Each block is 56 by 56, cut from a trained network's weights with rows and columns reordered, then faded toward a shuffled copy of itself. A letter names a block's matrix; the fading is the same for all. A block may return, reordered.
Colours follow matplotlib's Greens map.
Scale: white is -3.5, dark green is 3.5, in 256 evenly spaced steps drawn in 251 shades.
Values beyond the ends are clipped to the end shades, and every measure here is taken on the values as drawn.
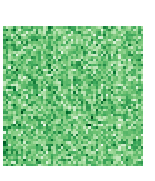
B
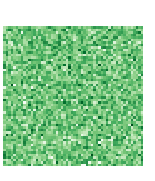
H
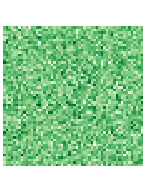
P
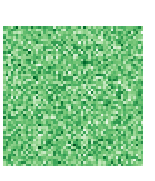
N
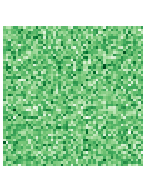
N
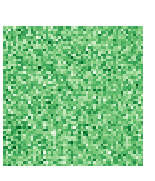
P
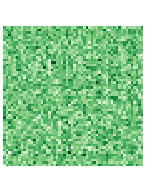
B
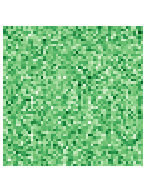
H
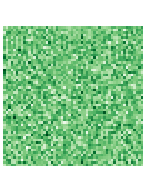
P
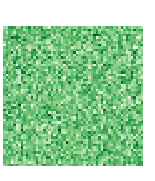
N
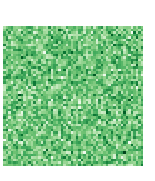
N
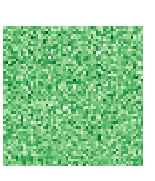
P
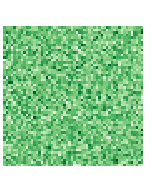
P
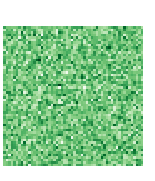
P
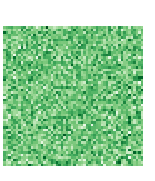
N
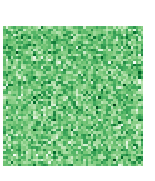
P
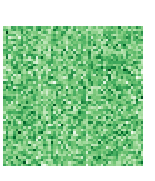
B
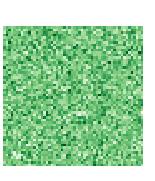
H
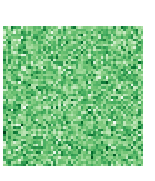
N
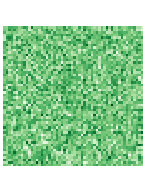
N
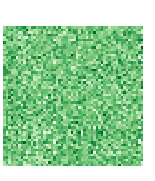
P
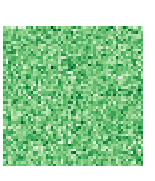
N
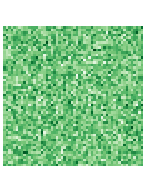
B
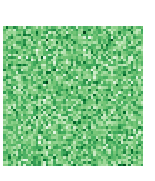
P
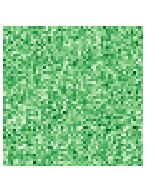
B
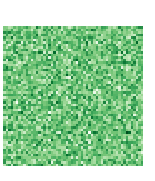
N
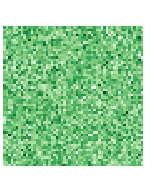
H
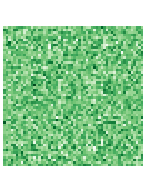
H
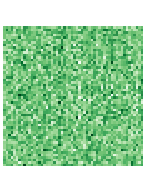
B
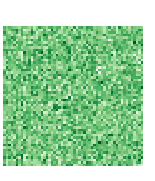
N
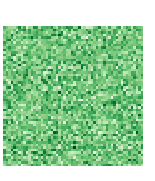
H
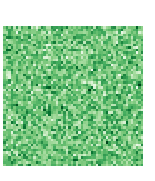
N
